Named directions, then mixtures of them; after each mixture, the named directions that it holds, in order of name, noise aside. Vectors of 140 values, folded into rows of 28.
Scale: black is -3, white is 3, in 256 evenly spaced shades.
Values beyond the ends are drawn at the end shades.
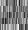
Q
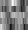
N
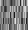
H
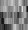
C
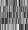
Q.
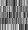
Q.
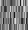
H.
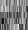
C, Q.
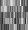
C, H.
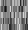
H, N.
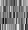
H, Q.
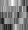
C, N.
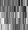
C, H.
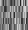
H.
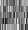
H, Q.
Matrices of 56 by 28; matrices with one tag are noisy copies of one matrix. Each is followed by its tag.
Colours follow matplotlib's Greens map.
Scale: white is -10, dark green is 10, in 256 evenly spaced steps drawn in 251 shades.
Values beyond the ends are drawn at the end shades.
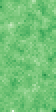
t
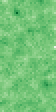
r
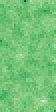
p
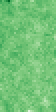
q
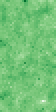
p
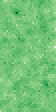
r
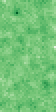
r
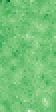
q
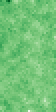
q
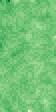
q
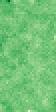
q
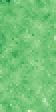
q
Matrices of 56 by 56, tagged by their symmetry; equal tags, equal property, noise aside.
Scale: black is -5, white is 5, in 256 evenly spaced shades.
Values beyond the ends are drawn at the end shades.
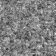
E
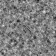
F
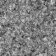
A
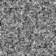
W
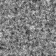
E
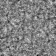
W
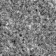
F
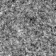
E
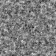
W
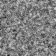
E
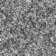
W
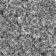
F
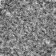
W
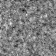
E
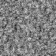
W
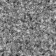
E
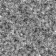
F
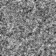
E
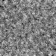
W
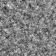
E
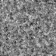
A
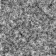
F
